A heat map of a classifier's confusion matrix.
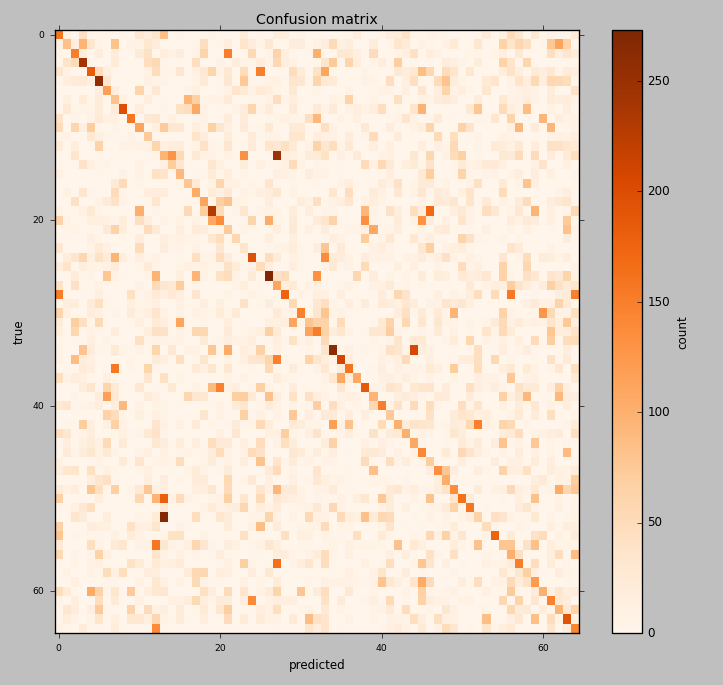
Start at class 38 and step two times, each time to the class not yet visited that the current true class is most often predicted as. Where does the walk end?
45
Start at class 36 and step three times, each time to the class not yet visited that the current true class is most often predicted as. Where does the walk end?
58
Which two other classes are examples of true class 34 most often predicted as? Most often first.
44, 21
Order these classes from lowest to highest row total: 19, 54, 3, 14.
14, 54, 3, 19
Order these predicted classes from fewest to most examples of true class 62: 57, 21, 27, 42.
42, 57, 27, 21
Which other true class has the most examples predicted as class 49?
30
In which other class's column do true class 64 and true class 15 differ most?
12
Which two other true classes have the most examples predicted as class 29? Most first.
31, 41
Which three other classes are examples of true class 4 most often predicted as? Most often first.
25, 33, 45
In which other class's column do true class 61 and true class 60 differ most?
24
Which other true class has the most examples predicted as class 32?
26
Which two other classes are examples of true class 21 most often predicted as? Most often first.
39, 63
